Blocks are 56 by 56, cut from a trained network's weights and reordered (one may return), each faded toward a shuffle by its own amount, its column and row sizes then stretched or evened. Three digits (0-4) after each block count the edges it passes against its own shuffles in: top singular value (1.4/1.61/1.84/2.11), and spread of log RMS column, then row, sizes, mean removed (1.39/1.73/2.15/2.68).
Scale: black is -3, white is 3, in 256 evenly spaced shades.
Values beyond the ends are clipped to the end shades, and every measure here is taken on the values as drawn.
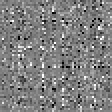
2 4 2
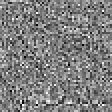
2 1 0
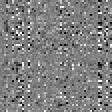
4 4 3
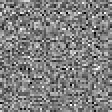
3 0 1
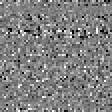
1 0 4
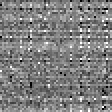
4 4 1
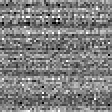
4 1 2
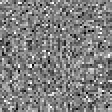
3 0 0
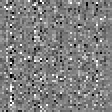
1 4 1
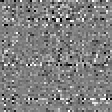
3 2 4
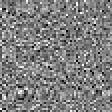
4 1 0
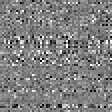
4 2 4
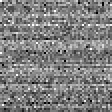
3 0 1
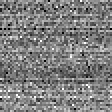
3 1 0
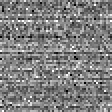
3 0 1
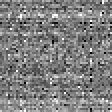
3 3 0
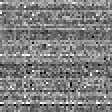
4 1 2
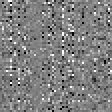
3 4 0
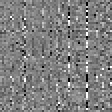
3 4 0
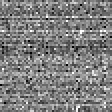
3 2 0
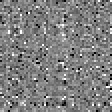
4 2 1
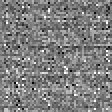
1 3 0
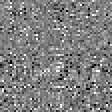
3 1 2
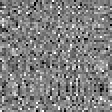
4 1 0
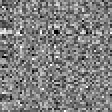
4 2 1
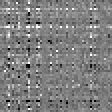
4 4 2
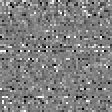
0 0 4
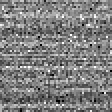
3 0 0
